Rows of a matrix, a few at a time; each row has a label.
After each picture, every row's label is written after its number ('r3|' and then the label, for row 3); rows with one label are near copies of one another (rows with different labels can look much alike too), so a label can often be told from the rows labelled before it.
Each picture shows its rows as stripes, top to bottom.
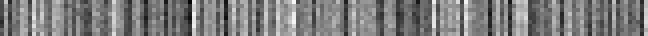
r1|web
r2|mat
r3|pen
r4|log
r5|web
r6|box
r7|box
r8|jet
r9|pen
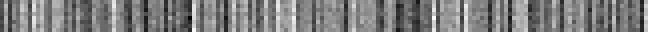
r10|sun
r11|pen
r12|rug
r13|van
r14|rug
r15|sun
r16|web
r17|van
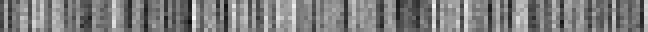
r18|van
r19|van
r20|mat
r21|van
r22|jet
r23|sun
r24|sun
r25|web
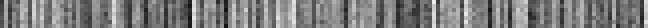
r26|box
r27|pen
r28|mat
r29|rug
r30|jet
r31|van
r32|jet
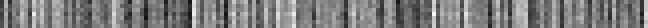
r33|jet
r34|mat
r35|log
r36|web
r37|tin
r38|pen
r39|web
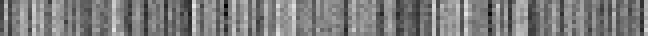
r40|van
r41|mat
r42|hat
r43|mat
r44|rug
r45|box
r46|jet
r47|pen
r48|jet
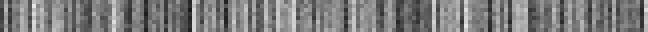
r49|log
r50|rug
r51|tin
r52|sun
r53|tin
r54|pen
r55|pen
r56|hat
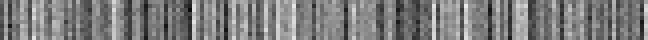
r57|jet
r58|log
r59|pen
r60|pen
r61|rug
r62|van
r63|jet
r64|mat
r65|rug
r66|hat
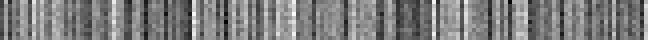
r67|rug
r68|box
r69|box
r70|log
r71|hat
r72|mat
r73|sun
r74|mat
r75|log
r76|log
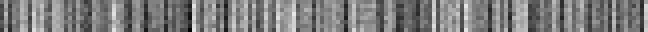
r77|sun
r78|tin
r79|pen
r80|sun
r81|tin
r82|web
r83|jet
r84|tin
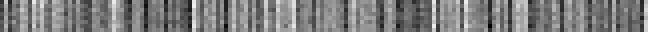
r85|rug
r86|log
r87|tin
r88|hat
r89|sun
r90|log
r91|mat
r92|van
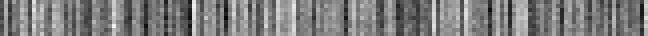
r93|rug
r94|van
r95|pen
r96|van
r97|tin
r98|sun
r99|hat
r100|web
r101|jet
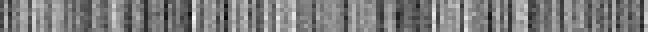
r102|jet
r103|sun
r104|sun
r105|log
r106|mat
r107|box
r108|rug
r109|web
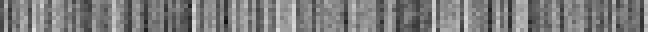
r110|sun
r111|van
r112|log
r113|web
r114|web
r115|mat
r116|rug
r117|rug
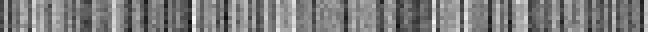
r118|sun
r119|box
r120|mat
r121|mat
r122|mat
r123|box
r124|van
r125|rug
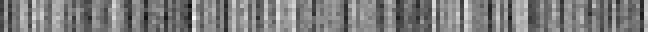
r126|web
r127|web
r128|tin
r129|tin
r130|jet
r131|jet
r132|web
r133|mat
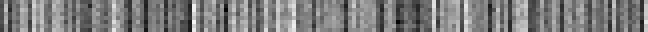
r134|sun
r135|van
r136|mat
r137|log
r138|sun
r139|van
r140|web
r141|jet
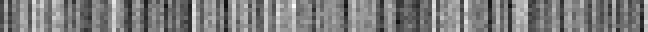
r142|hat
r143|van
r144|web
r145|jet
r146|sun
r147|pen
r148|hat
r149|sun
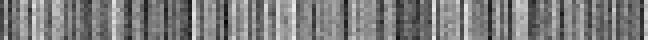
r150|jet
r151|hat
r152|web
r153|tin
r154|box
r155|mat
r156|tin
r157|pen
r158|jet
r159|van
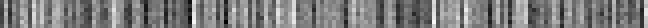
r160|log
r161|log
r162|tin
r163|box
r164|log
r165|mat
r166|sun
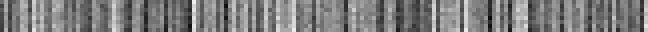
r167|mat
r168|mat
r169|pen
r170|hat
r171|log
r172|log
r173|box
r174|rug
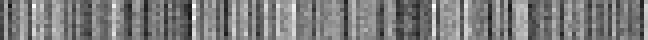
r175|tin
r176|rug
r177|web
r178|pen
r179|box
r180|hat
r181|web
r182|hat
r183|sun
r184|pen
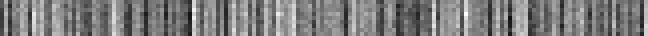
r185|log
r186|van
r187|mat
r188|rug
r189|rug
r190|hat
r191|tin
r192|pen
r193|jet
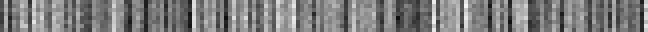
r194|rug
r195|hat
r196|rug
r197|tin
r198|van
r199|rug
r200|tin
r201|sun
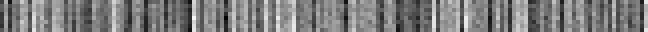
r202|tin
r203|sun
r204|jet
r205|sun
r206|mat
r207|hat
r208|web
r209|pen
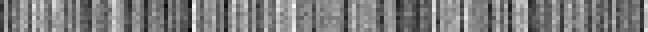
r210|jet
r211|box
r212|van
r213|box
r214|mat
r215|sun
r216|rug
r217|box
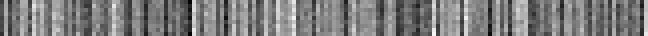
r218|web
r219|sun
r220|log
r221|jet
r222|web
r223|box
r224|pen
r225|pen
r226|box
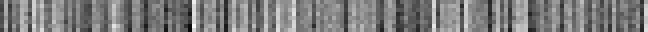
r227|mat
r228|box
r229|box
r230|pen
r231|mat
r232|mat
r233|log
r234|jet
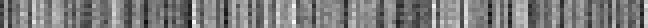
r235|tin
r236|box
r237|web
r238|pen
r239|web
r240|log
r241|sun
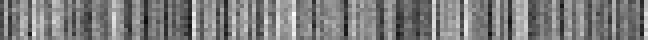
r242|web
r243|tin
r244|log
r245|box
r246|jet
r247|hat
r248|tin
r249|van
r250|pen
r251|log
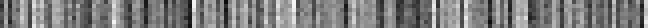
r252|log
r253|rug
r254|web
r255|tin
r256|pen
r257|pen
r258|sun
